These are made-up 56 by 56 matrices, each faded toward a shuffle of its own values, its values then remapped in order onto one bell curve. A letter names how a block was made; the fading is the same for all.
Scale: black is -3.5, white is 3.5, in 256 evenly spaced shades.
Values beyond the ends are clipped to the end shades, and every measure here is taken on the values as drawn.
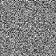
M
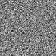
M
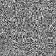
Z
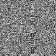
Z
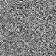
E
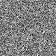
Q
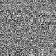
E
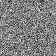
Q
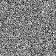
Q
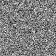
Q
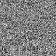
M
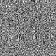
E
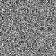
E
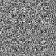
E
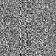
Z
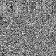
M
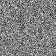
Q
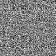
M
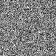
Q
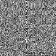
Z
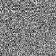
E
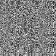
Z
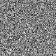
Z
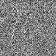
Z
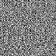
E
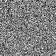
Q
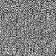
E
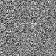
E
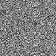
M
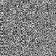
Z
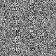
Z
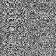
E
